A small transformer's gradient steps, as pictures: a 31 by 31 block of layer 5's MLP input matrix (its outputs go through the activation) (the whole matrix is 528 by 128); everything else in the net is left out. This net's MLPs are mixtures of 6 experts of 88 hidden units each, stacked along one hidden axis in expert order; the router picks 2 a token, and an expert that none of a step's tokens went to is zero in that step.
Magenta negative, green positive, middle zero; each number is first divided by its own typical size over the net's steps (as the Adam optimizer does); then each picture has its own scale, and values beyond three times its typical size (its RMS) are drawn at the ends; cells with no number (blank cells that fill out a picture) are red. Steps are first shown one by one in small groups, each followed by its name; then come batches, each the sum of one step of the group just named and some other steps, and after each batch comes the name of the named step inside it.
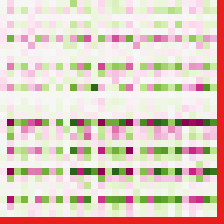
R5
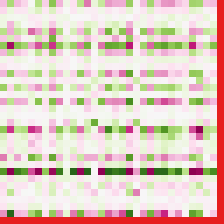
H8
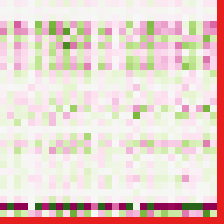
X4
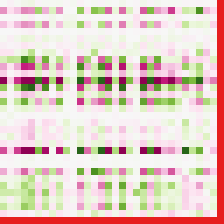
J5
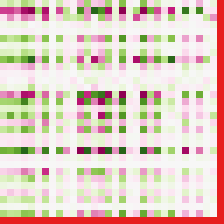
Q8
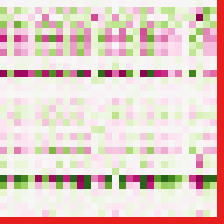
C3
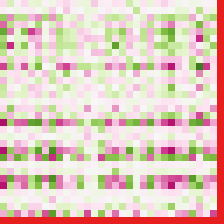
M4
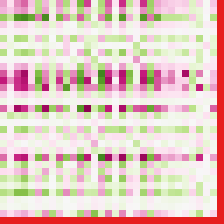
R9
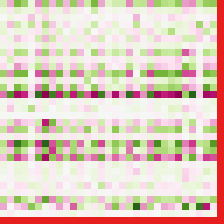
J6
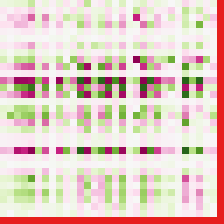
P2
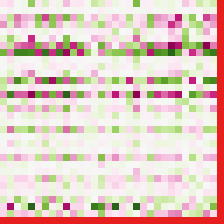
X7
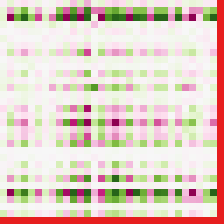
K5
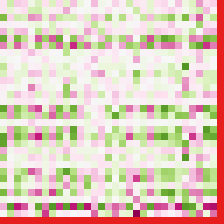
X4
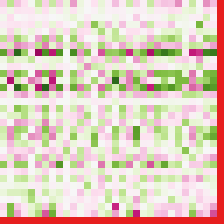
P2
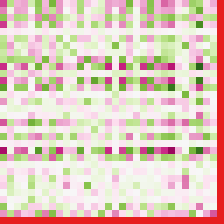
M4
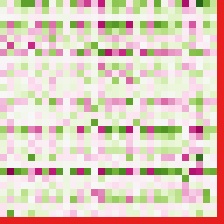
H8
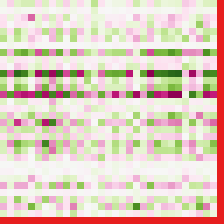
J6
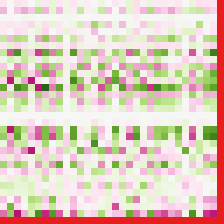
J5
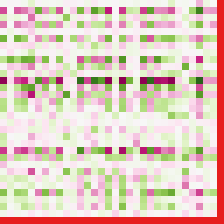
J5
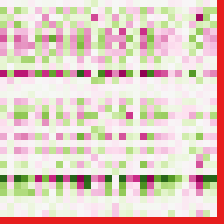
C3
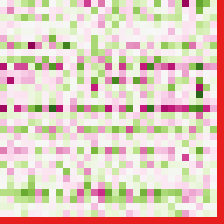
R9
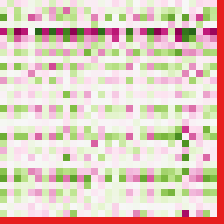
C3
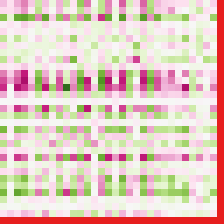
R9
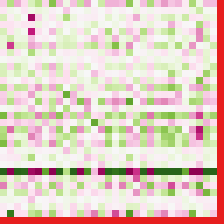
H8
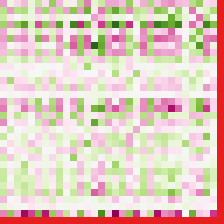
C3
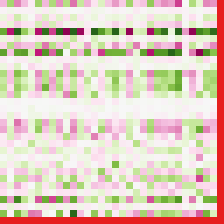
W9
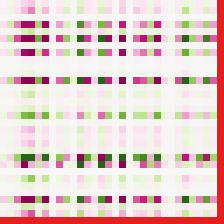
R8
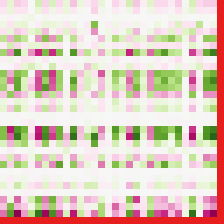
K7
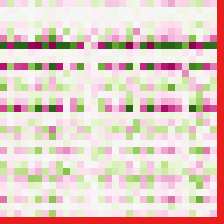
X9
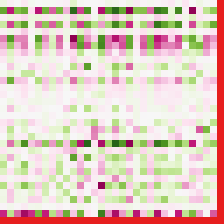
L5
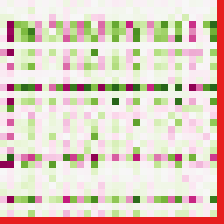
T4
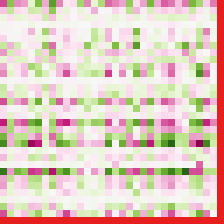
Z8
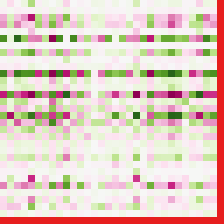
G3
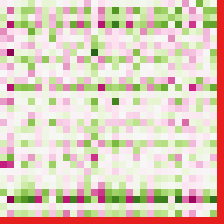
T4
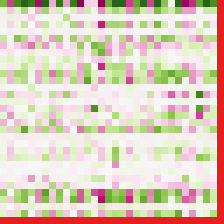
G3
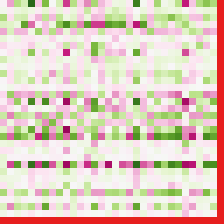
G3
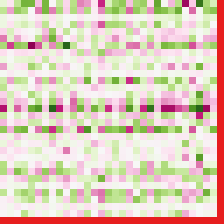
X9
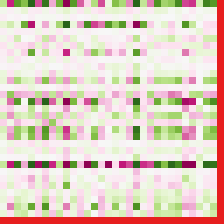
G3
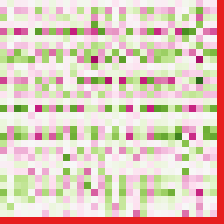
K7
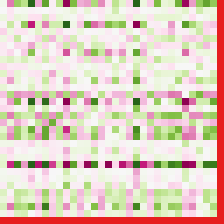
G3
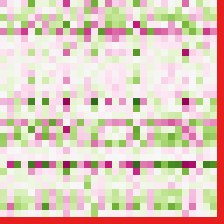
Z8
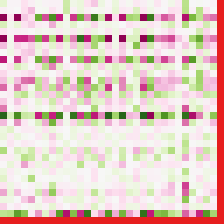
R8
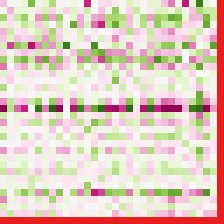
X9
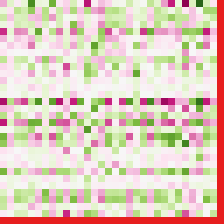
Z8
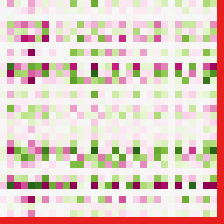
R8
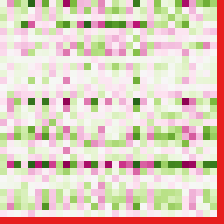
L5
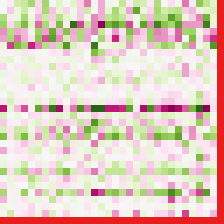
X9
